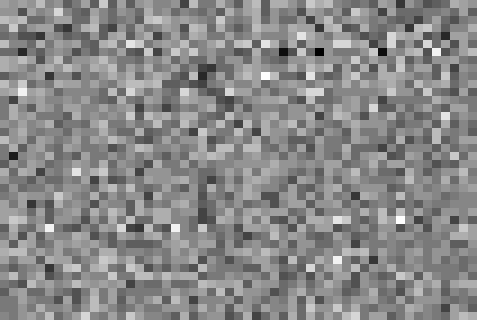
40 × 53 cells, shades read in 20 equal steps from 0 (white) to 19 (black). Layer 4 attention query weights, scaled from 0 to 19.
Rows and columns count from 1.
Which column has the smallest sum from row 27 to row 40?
38
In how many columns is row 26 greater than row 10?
26
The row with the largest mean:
7
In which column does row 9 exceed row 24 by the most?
24
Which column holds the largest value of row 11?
23
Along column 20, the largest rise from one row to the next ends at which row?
8
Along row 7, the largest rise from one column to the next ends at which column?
43
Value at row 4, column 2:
4
